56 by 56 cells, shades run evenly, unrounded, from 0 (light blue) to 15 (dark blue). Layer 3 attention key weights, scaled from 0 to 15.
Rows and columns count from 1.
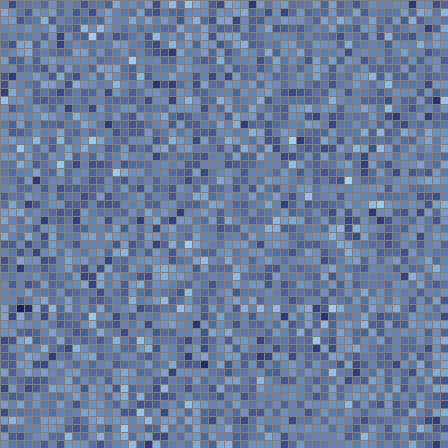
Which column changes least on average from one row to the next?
9
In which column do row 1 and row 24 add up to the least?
24
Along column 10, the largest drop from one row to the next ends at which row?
11
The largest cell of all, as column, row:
3, 39
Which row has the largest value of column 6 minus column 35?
28
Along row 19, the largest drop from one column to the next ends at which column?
48
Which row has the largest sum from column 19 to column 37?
20
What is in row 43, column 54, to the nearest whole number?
8
